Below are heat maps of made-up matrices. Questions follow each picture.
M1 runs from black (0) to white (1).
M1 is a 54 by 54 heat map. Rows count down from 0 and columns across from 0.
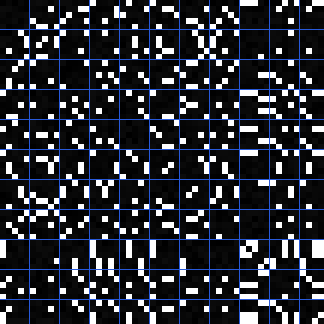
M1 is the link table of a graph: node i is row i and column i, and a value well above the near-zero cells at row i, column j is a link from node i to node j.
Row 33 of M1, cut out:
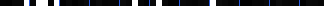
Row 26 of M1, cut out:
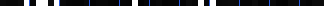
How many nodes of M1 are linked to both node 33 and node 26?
6
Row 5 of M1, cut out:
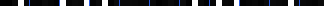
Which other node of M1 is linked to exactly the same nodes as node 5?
node 31
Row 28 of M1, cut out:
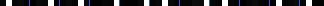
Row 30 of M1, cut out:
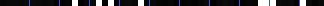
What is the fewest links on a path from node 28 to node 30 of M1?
7
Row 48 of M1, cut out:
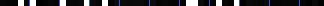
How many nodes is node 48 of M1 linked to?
9
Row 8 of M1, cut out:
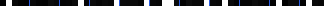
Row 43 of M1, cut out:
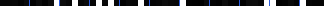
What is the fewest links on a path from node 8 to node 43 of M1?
6
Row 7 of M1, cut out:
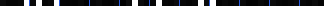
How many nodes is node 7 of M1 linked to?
7
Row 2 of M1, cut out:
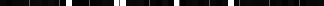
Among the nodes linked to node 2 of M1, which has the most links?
node 19
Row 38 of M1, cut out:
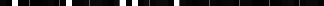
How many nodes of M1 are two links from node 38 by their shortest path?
8
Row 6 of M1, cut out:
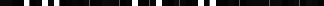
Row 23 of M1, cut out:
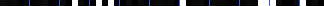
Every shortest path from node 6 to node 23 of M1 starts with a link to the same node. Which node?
node 9
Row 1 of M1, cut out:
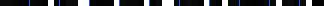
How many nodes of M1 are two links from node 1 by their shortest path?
9
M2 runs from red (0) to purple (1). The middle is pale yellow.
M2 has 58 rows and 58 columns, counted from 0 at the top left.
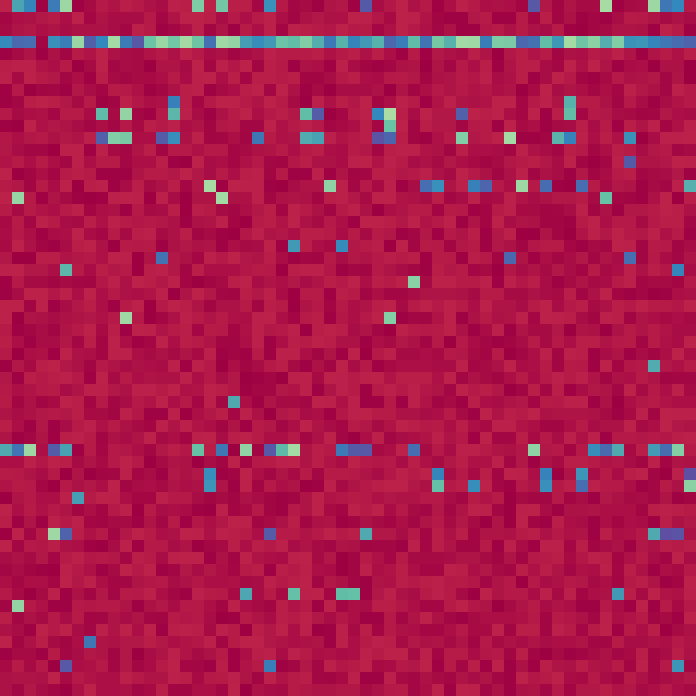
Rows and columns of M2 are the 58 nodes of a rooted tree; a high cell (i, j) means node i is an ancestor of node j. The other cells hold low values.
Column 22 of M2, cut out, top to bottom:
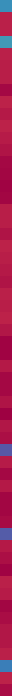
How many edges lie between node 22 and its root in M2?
5
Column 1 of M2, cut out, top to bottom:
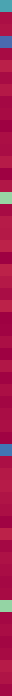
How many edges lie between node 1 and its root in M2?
5
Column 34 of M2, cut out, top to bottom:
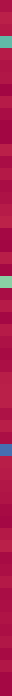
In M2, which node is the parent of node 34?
23
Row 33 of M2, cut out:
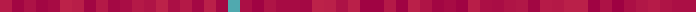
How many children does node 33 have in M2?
1
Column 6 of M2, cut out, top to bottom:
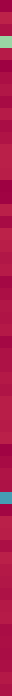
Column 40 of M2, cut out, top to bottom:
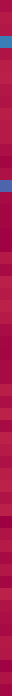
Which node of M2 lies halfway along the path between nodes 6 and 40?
3
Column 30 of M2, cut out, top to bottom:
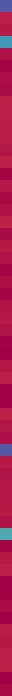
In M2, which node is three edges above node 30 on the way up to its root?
37
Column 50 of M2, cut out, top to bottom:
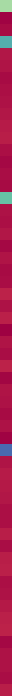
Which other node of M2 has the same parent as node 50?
18
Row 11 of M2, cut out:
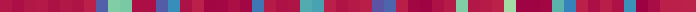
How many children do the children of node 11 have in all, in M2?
7
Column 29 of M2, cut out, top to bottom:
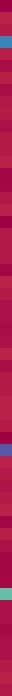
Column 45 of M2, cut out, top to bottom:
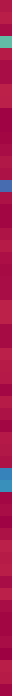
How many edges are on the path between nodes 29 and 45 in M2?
7
